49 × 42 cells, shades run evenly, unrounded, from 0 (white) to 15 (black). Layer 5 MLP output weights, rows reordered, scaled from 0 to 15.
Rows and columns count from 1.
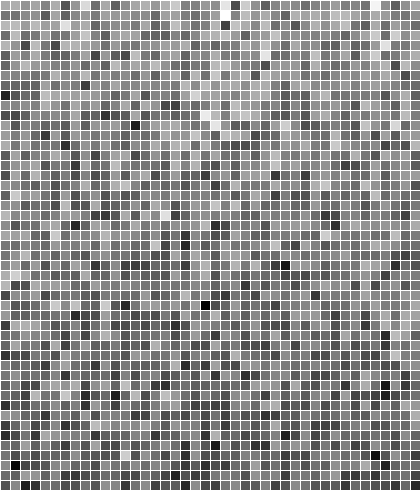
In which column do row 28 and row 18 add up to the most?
31
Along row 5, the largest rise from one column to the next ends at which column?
40
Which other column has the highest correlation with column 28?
13
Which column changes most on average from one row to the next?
22
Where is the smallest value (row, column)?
2, 23
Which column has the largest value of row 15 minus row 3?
7
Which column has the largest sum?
19
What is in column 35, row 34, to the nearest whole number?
5
